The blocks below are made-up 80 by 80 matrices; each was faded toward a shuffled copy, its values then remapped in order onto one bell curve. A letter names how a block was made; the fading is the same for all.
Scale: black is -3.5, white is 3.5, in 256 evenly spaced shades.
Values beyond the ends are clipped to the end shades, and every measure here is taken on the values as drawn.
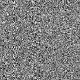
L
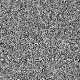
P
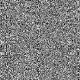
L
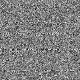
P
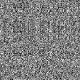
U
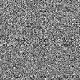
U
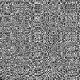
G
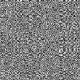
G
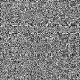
U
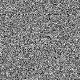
P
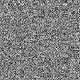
U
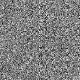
L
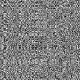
G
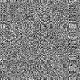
G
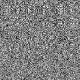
U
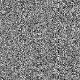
L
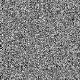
L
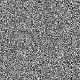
L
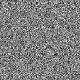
U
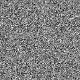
P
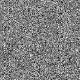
L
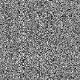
L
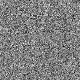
P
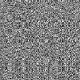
G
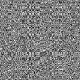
G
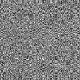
G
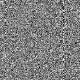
L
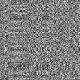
G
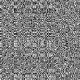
G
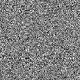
U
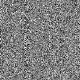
L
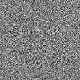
U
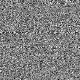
P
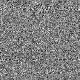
P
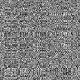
G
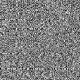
U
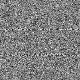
P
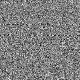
P
